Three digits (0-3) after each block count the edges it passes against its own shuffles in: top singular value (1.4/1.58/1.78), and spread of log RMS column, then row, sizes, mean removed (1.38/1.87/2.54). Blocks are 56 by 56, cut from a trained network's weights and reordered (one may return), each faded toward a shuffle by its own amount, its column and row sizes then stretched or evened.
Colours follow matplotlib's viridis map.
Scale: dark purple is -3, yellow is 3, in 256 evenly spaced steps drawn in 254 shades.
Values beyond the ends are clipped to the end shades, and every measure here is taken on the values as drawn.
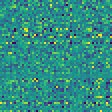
3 2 3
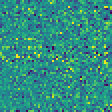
0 1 2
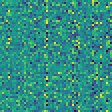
2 3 1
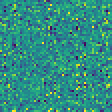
0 2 1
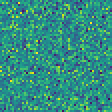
1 0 1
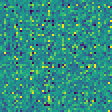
1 3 2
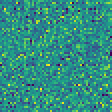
1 0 2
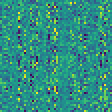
3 3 0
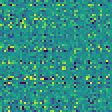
1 3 3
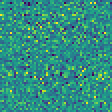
1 1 2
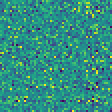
0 1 2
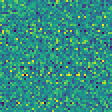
0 0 2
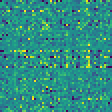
1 1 3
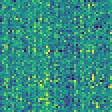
3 1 2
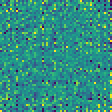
2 3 2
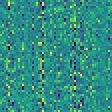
3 3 0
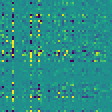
2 3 3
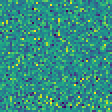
0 0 1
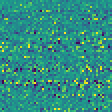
1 1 3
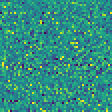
0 0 2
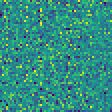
0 2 1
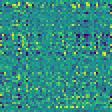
3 2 3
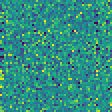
0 2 1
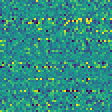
2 1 3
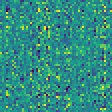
3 3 1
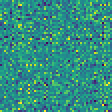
2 2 2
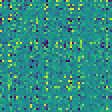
2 3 3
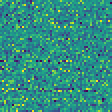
1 0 2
